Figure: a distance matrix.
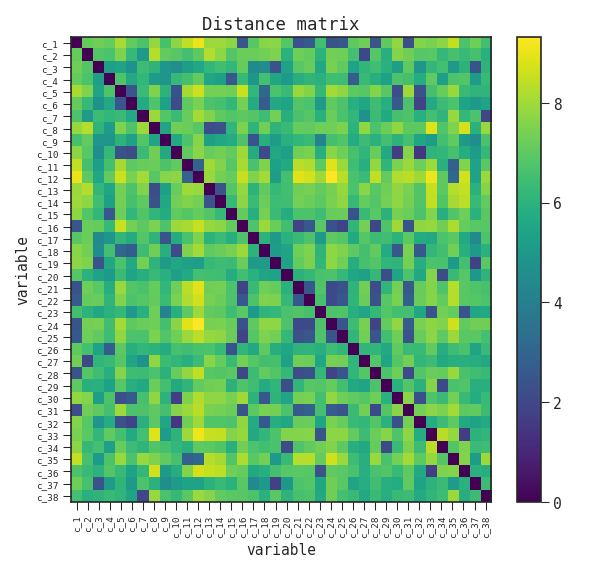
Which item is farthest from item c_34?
c_33
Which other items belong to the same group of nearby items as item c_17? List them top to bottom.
c_9
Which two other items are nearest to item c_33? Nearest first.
c_36, c_23
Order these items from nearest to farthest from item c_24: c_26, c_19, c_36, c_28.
c_28, c_26, c_36, c_19
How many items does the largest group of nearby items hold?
8
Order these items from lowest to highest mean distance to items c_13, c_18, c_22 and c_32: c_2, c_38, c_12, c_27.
c_38, c_27, c_2, c_12
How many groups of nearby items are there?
11
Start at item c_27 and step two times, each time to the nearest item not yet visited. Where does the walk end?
c_7
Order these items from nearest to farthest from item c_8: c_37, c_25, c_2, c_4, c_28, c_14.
c_14, c_4, c_37, c_28, c_25, c_2
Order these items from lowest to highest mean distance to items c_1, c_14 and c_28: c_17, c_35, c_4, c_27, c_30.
c_4, c_17, c_27, c_30, c_35
